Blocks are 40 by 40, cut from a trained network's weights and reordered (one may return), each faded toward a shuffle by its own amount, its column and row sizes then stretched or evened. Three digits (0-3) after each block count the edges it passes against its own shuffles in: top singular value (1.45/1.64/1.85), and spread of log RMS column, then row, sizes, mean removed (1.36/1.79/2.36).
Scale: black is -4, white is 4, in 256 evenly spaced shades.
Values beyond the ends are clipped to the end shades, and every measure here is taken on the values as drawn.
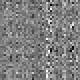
2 3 0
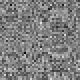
2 0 1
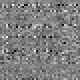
1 0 3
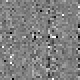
2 2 0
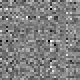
2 2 2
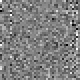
1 2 0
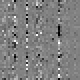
1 3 0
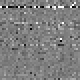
3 0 2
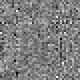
1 2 0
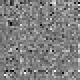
1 2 2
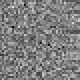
2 0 0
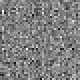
0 0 1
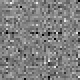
2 2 1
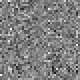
0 2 0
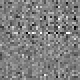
2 1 2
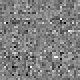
1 1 2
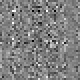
1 3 1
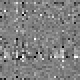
2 1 2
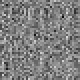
2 1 0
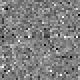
1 0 1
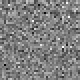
1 0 0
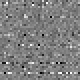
1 0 2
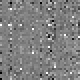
0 3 1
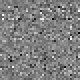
0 1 2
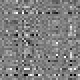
3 2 3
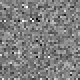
0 0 1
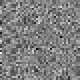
2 2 1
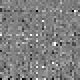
0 2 2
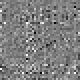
0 2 2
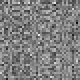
3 1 0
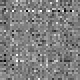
2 1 2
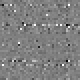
1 0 2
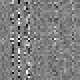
3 3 0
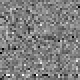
1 0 1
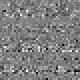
0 0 3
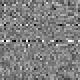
3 0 2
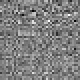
3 1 2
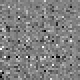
0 2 2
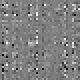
1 3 2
